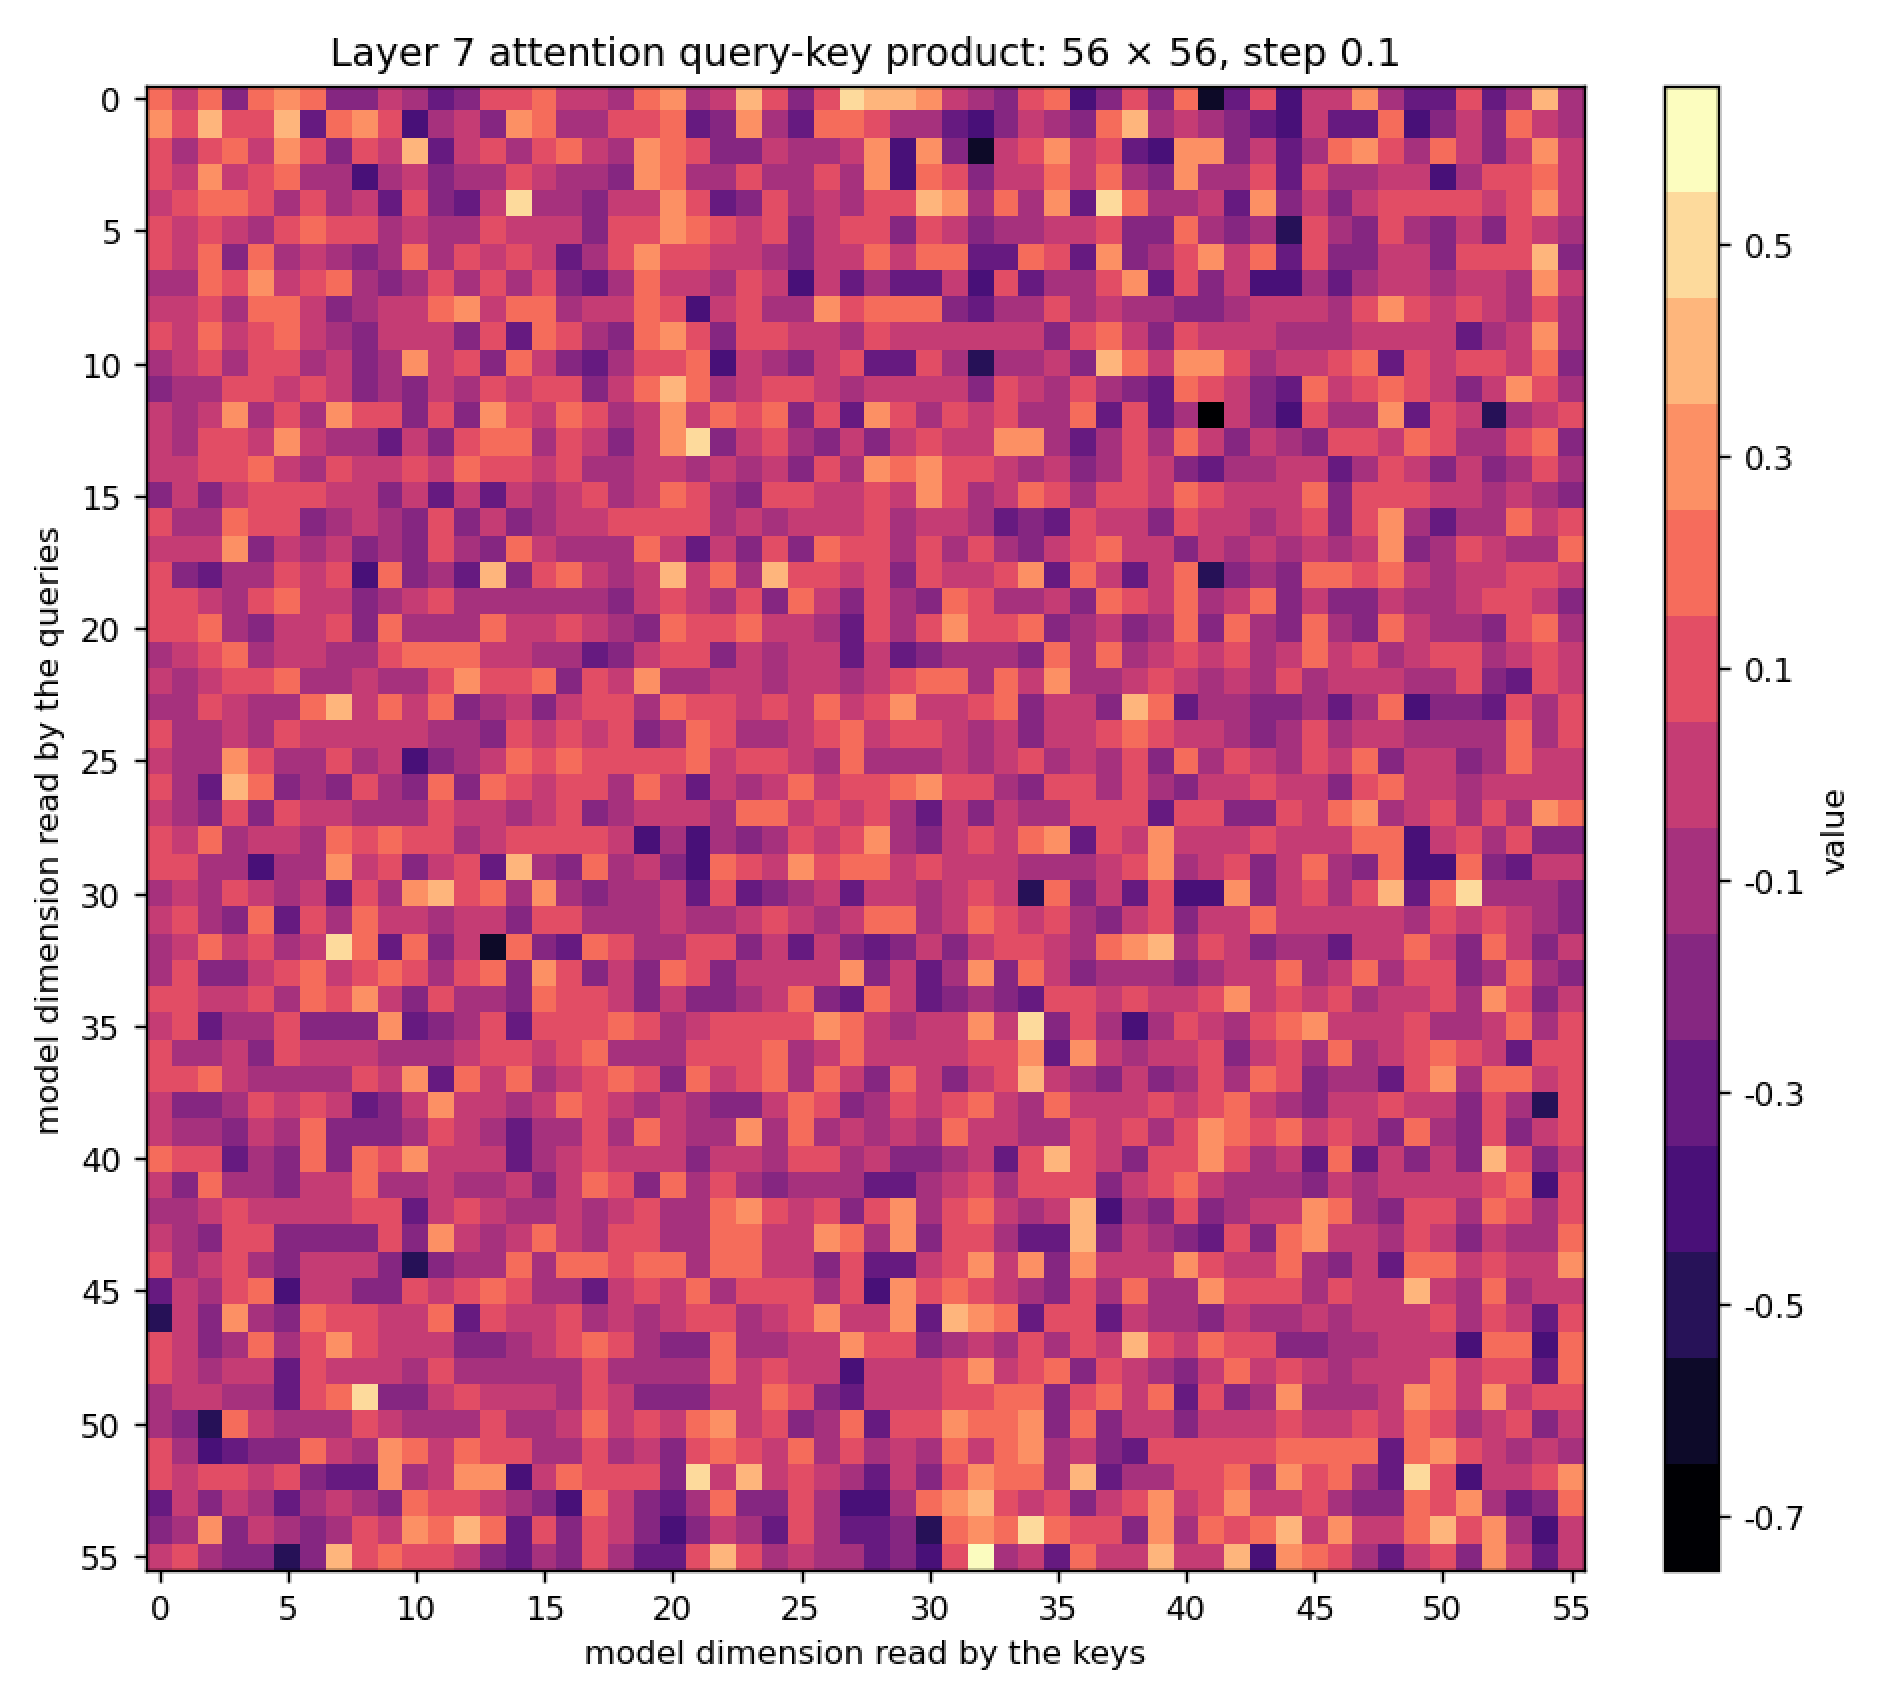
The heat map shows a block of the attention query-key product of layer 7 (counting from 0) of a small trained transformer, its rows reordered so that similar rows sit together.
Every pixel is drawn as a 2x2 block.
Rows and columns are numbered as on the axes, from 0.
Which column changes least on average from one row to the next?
1
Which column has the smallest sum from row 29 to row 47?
54
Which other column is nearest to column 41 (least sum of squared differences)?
52
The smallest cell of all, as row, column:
12, 41
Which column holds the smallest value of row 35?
38
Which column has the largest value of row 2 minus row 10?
28
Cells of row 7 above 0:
15
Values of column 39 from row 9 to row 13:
-0.2 0 -0.3 -0.3 -0.1
